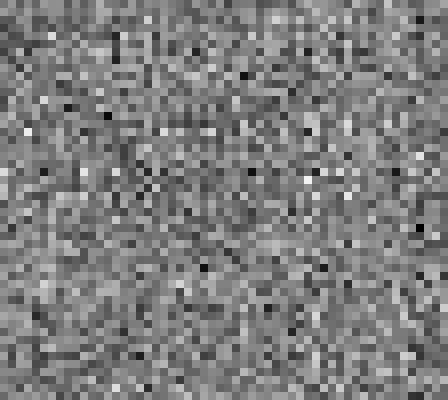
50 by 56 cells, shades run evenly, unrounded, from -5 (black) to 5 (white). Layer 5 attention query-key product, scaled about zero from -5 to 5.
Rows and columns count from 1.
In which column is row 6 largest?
44
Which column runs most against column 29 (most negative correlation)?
49
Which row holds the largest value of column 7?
5
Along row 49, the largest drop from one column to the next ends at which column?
19
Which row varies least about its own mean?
2
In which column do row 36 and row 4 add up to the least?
39
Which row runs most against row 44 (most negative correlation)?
22
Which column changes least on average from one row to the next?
12
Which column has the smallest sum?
53
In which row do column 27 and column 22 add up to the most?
9
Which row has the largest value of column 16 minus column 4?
7
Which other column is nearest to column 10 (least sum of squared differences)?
17
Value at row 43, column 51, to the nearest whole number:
0
